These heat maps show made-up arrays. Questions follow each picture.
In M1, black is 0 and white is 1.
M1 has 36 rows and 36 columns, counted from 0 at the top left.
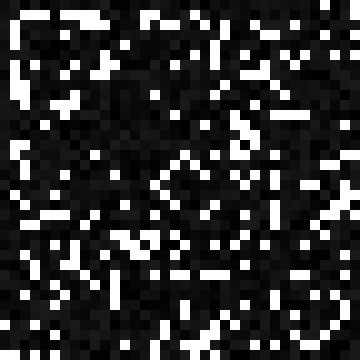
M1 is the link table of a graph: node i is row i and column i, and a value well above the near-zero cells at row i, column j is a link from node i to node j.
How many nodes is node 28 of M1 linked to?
3
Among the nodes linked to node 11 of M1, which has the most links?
node 27
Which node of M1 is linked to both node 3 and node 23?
node 32
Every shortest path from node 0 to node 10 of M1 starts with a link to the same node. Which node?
node 35
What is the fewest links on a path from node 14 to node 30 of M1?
3
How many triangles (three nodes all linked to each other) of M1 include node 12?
2
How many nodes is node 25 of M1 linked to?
7
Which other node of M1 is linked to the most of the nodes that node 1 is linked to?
node 21
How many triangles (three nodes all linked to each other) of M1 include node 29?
2
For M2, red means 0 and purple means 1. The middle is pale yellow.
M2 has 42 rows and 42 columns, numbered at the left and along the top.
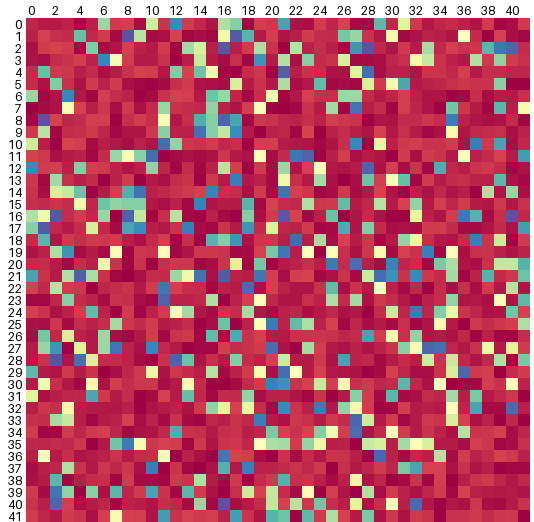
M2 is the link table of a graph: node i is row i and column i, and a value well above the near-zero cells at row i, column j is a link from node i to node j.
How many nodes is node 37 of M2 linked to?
6
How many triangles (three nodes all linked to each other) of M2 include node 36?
1
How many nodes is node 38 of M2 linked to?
4
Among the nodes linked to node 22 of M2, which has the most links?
node 2
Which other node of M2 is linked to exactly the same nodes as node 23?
node 7
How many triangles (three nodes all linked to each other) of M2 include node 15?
6
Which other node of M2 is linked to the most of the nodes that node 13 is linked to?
node 5
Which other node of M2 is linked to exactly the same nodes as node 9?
node 8
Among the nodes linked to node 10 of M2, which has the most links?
node 27
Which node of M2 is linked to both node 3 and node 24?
node 32
